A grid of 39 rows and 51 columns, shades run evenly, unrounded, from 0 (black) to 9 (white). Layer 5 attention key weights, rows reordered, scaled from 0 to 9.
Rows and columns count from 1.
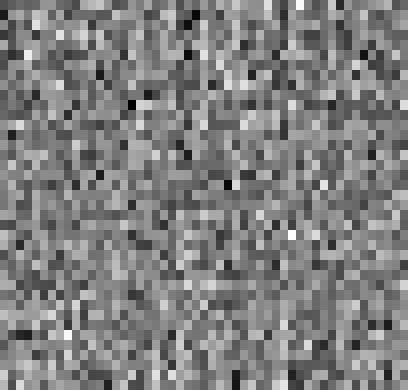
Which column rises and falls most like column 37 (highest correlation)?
21
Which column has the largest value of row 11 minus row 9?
37
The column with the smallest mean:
42
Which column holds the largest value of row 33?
36
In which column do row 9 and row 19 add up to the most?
30
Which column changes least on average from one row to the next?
20
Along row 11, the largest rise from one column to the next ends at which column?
18
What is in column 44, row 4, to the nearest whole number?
2
